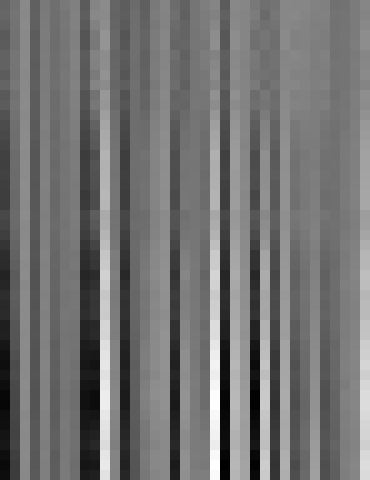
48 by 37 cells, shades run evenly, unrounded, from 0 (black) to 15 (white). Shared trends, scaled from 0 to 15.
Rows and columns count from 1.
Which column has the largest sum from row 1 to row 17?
11
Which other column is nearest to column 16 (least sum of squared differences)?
36
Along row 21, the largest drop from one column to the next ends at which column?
23
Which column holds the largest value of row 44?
22
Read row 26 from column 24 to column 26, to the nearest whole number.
10 8 3
